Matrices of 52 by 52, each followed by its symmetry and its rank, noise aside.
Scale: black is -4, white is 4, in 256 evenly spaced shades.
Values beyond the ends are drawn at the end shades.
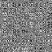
antisymmetric, rank eight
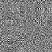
antisymmetric, rank six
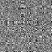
antisymmetric, rank six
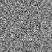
no symmetry, rank eight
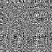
antisymmetric, rank eight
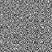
no symmetry, rank eight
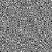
antisymmetric, rank eight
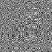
antisymmetric, rank six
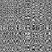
antisymmetric, rank six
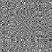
antisymmetric, rank six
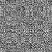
antisymmetric, rank eight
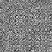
symmetric, rank six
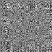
no symmetry, rank six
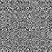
no symmetry, rank eight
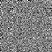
no symmetry, rank eight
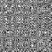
symmetric, rank six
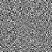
antisymmetric, rank six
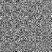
antisymmetric, rank eight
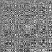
no symmetry, rank six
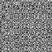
antisymmetric, rank six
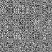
no symmetry, rank eight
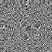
symmetric, rank six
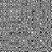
symmetric, rank six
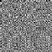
no symmetry, rank six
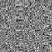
no symmetry, rank six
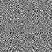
no symmetry, rank eight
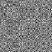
symmetric, rank six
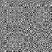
symmetric, rank six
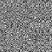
no symmetry, rank eight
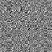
no symmetry, rank six
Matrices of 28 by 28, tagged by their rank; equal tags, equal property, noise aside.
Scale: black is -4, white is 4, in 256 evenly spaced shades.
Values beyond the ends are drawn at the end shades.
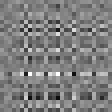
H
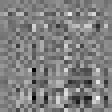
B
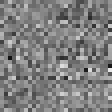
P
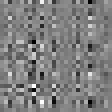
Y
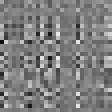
Y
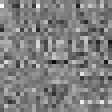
P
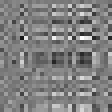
H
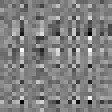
H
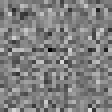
P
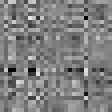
B
